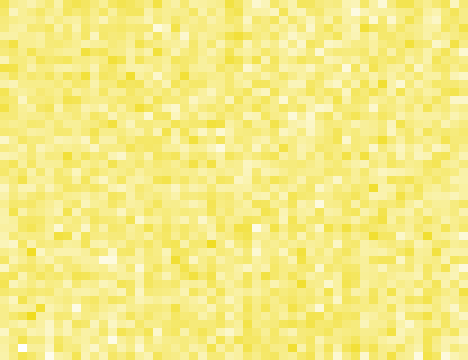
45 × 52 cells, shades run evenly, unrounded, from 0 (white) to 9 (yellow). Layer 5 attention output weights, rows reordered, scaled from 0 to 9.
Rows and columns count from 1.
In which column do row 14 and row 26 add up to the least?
36
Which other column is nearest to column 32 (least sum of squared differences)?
23
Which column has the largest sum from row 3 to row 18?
43
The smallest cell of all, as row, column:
44, 3
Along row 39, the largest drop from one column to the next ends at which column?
6
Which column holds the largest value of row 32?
4
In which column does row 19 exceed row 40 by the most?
32
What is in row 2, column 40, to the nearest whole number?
1
